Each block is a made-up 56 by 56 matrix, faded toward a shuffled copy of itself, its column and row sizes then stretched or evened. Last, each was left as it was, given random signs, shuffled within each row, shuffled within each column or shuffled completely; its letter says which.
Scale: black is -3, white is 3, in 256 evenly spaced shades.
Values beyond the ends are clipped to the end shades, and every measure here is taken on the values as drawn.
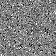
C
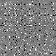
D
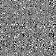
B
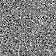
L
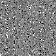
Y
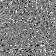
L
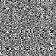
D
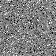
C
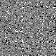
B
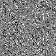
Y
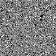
B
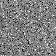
C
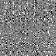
D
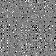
D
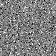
C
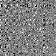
D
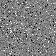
C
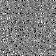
B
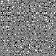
D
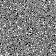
C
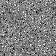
C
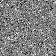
C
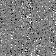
Y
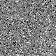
C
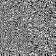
D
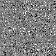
B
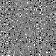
D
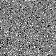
C
